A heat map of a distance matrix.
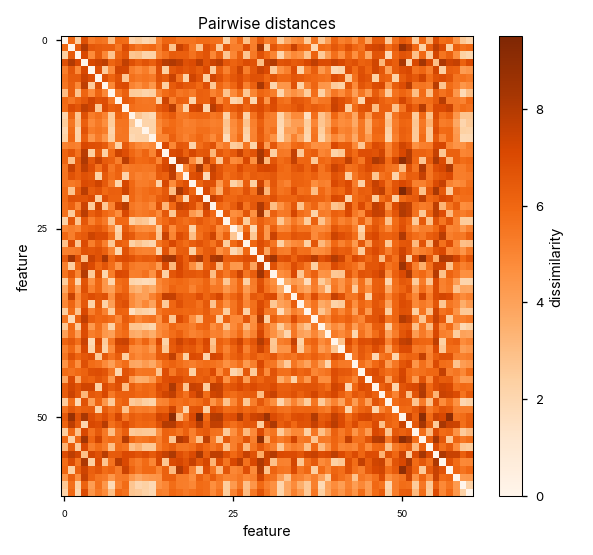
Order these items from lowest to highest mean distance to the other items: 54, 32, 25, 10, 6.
32, 10, 54, 25, 6
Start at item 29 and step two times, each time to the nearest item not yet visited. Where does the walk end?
3
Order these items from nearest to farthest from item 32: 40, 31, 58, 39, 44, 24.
24, 39, 58, 31, 40, 44
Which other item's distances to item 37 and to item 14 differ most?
1
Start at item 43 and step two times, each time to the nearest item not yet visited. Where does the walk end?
33
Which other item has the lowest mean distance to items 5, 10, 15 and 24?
13
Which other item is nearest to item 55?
51
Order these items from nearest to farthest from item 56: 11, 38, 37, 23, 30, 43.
38, 11, 43, 37, 23, 30
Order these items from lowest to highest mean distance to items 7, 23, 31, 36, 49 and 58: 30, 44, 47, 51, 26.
30, 44, 26, 47, 51
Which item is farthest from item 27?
55
